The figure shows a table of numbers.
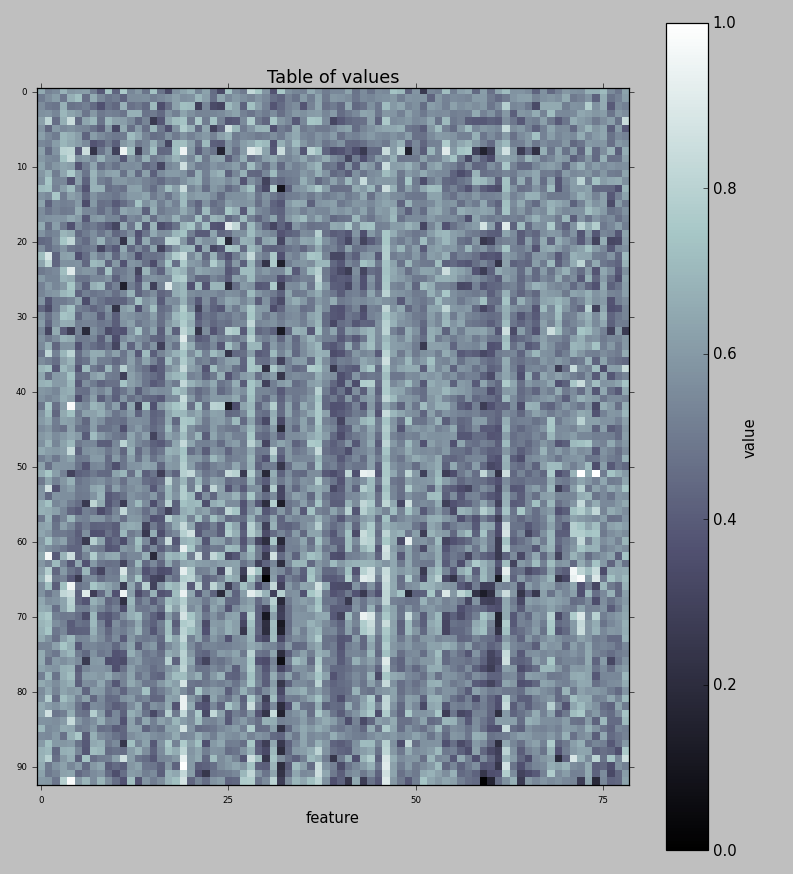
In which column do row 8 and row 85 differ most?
32
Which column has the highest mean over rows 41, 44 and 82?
19
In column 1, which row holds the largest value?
62
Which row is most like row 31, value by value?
30
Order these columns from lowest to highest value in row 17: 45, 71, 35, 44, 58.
71, 44, 45, 58, 35
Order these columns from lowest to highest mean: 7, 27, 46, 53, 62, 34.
27, 34, 7, 53, 62, 46
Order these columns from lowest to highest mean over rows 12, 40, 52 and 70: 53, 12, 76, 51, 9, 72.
51, 9, 76, 12, 53, 72
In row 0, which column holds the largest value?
28
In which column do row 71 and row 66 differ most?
4
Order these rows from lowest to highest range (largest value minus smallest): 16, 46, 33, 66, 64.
16, 46, 33, 66, 64
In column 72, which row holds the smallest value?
92
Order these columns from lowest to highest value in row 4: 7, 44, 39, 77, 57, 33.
39, 57, 77, 33, 44, 7
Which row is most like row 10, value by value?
41
